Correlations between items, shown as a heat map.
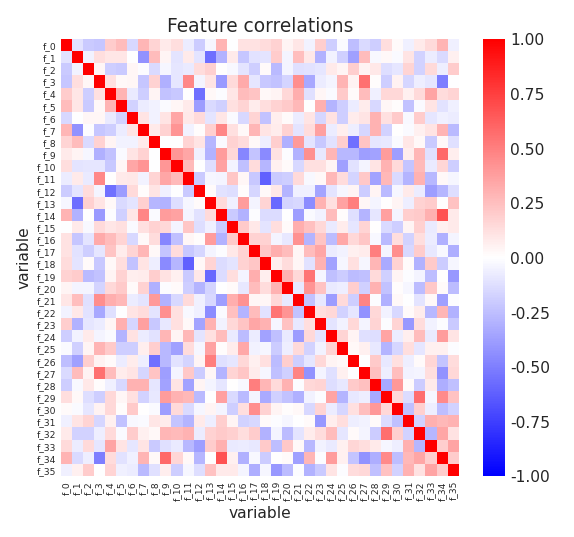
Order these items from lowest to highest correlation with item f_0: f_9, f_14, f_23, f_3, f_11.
f_3, f_11, f_9, f_23, f_14
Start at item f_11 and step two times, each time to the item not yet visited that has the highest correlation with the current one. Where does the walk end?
f_27
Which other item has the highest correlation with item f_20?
f_22
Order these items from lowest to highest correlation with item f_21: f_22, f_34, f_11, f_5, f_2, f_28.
f_34, f_22, f_2, f_28, f_11, f_5
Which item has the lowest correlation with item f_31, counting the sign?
f_23
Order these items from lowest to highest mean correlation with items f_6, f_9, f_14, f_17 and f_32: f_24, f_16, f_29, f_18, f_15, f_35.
f_18, f_16, f_35, f_15, f_24, f_29
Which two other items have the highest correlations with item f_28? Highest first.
f_17, f_30
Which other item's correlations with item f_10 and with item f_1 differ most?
f_7
